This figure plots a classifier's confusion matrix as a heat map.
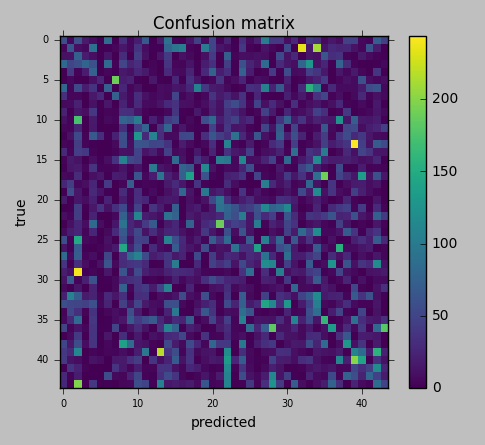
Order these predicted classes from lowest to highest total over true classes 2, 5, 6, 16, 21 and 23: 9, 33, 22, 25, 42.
9, 42, 25, 22, 33
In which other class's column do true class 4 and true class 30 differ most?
24
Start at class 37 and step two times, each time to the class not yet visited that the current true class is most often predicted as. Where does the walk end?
8
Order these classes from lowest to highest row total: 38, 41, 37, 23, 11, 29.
37, 41, 11, 29, 23, 38
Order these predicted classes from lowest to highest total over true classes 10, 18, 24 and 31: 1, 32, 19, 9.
1, 19, 32, 9
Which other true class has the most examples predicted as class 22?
40
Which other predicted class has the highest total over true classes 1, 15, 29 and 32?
34
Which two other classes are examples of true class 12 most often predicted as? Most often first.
10, 23
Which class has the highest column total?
2
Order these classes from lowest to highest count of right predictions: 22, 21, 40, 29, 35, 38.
22, 21, 29, 38, 40, 35
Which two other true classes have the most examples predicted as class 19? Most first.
16, 1
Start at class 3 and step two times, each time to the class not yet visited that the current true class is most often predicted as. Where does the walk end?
27
